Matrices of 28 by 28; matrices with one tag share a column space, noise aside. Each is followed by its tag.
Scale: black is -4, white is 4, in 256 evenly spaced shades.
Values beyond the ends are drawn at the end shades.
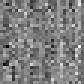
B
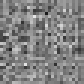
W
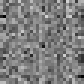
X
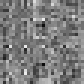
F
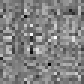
W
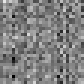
X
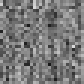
B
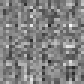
B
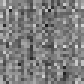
B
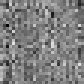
B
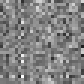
X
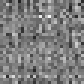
X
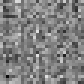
X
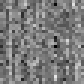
B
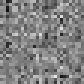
X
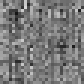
B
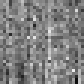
F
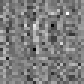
W
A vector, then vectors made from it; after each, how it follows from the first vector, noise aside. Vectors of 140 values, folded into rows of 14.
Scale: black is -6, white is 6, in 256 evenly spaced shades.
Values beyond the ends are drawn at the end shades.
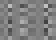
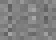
reversed, shrunk.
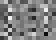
reversed, negated, scaled up.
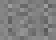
shrunk.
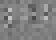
reversed, negated, partly zeroed.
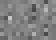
reversed, negated, partly zeroed.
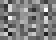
reversed, negated, scaled up.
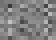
negated.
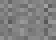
shrunk.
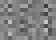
negated.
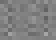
reversed, shrunk.
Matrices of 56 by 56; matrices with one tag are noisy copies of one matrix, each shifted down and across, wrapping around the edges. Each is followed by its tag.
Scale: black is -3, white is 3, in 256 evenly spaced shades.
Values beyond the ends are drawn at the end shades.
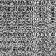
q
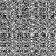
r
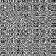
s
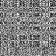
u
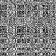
u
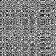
s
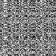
r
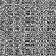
s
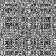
u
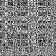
u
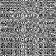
q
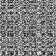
r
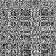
u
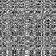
r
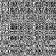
u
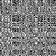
u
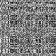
u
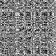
r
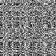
r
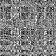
u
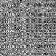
q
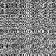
q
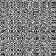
s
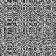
s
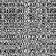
q
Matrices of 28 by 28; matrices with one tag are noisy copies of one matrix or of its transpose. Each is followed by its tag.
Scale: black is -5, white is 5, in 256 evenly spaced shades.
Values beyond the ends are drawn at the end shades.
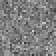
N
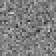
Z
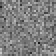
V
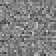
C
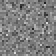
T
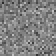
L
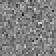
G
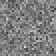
G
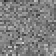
V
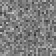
Z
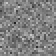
G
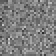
L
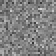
L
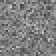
T
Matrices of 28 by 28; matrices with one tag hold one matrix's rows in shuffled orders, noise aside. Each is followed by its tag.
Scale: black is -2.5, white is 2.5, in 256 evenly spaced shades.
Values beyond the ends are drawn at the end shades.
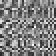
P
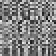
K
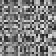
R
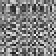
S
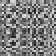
S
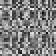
K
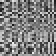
P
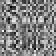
S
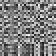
R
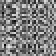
S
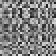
K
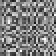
S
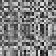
R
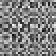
K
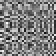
P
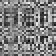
R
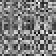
R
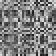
R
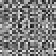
K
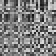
R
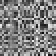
R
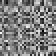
R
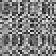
K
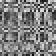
R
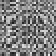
S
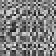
S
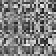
R
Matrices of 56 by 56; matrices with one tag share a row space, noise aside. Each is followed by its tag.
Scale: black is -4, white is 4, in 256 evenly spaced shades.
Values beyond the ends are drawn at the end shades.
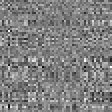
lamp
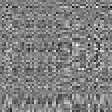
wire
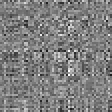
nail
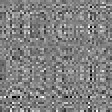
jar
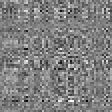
nail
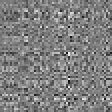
nail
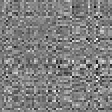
wire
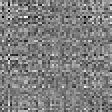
lamp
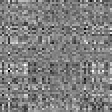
lamp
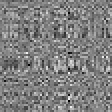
nail
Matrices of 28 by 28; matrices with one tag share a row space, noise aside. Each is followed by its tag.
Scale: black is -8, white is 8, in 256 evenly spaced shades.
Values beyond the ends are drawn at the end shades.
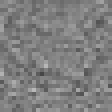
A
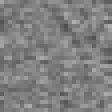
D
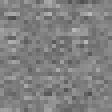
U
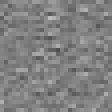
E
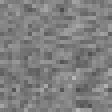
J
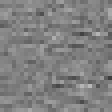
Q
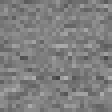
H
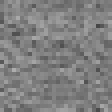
A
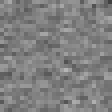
D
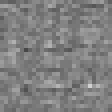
U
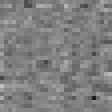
D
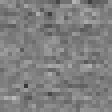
U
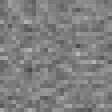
J
